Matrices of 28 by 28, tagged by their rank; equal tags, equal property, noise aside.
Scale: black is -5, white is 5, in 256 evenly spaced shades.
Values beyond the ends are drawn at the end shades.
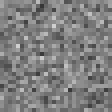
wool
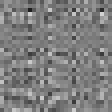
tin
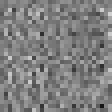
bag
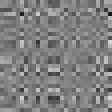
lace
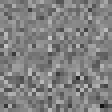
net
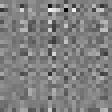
lace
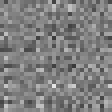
bag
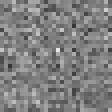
net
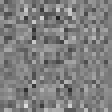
tin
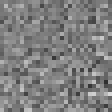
net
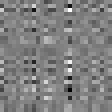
lace
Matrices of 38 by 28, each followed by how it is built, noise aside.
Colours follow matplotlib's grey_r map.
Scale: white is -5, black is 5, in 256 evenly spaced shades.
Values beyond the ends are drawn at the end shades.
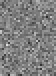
noise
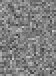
noise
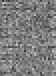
blocks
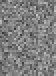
repeating rows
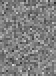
noise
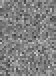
noise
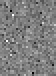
sparse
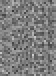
repeating rows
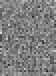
blocks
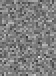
repeating rows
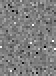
sparse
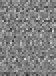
repeating columns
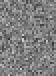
noise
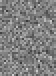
repeating rows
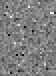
sparse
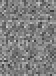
repeating columns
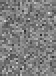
repeating rows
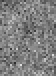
smooth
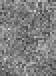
smooth
